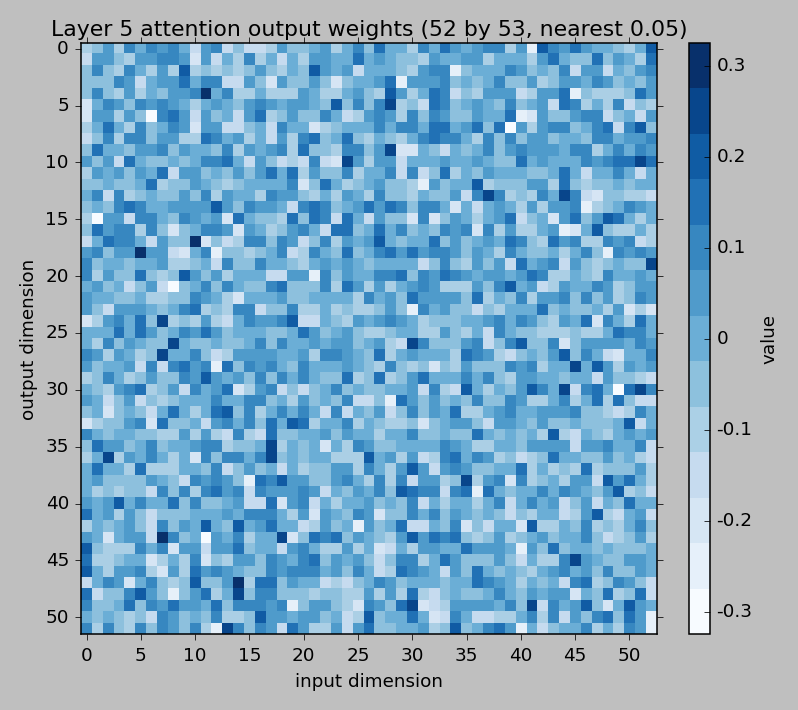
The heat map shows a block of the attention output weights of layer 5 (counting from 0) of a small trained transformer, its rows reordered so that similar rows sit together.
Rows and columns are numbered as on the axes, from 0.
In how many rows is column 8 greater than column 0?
25
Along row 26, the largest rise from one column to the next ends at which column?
30
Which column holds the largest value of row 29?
11
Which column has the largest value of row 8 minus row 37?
32
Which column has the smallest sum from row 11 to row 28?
8
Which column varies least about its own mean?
38
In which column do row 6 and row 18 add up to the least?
48
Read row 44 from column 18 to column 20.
-0.15 0.05 0.1
